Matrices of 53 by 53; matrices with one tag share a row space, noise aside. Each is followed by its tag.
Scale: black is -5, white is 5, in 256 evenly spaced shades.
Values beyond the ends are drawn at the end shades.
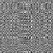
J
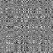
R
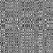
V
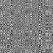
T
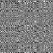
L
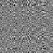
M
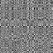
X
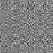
X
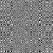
T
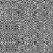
L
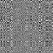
T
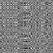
J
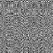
R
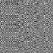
L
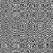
X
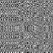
L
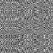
L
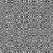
R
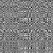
J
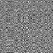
R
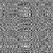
J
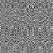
X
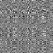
M
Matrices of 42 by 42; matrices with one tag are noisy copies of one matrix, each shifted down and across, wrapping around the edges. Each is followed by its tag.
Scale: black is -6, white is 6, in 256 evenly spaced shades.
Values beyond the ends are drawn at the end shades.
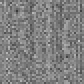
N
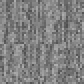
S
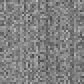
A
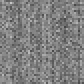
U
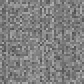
A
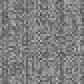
N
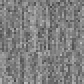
S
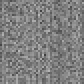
A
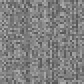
N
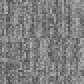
S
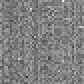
A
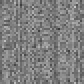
N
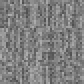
S
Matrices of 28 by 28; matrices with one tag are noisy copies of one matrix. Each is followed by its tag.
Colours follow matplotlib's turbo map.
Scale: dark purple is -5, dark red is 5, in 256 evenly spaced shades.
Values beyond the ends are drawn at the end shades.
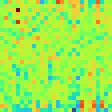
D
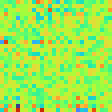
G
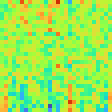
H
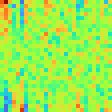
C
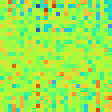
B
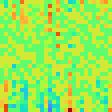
H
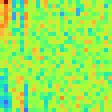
C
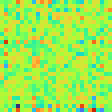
G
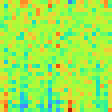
H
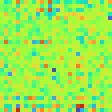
G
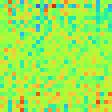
B
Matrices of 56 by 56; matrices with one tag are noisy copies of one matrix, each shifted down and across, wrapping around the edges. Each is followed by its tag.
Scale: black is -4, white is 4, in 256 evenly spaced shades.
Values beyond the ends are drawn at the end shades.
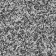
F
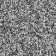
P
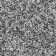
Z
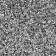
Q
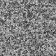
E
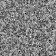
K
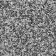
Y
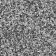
Q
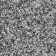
F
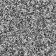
K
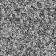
Z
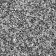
Z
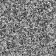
K
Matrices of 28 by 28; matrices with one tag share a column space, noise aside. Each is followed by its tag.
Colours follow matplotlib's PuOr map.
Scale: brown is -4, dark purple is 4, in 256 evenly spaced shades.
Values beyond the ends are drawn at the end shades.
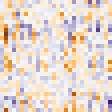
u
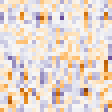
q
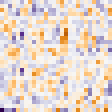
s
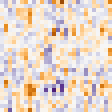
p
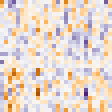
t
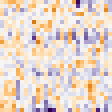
s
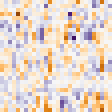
u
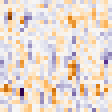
q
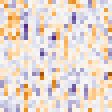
t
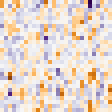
t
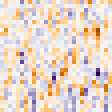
p
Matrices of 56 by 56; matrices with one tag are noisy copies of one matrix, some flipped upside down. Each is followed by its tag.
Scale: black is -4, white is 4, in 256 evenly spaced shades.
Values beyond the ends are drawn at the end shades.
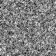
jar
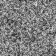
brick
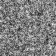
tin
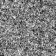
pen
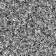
jar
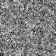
pen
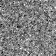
tin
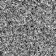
jar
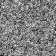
pen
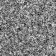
tin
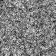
pen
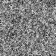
brick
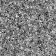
tin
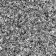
tin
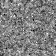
pen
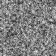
brick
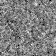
brick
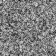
brick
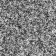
tin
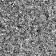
tin
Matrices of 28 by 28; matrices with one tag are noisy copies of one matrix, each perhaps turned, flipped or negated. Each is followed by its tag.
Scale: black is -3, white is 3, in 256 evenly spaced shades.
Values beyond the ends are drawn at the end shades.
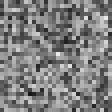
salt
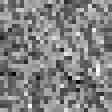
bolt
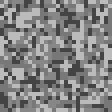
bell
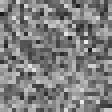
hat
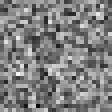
bell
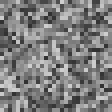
bolt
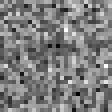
hat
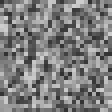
bell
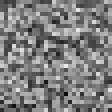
bell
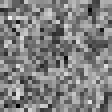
hat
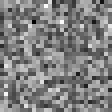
bell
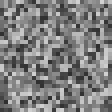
bell
